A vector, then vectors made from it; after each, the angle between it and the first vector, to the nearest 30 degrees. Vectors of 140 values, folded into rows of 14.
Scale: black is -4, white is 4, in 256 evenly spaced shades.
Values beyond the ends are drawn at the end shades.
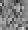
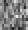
120 degrees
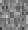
120 degrees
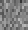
60 degrees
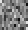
120 degrees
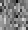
30 degrees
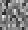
120 degrees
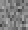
90 degrees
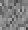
30 degrees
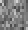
150 degrees
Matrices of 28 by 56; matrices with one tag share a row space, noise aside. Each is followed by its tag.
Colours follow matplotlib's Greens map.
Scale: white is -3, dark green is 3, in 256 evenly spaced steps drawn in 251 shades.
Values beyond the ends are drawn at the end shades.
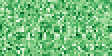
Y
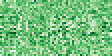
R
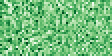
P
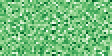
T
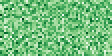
P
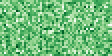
Y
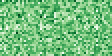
Y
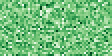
Y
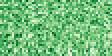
P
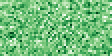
R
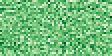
R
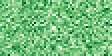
T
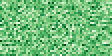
R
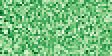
P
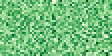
T
